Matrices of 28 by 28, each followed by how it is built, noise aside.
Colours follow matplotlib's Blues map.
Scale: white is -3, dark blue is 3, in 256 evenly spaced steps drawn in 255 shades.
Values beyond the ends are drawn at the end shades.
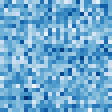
blocks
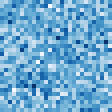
noise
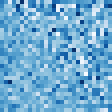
upper triangular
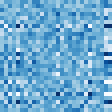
low rank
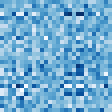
low rank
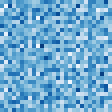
repeating rows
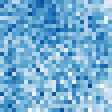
smooth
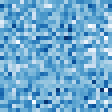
low rank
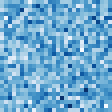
noise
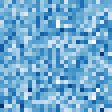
repeating rows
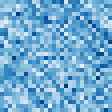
Toeplitz
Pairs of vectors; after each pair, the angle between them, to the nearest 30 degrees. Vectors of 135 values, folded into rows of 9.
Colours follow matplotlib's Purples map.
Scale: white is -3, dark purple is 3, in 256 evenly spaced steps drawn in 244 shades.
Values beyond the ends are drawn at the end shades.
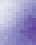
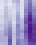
30 degrees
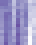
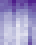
120 degrees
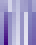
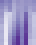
150 degrees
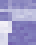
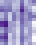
120 degrees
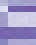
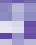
90 degrees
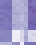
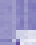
60 degrees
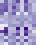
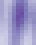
90 degrees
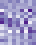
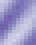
90 degrees
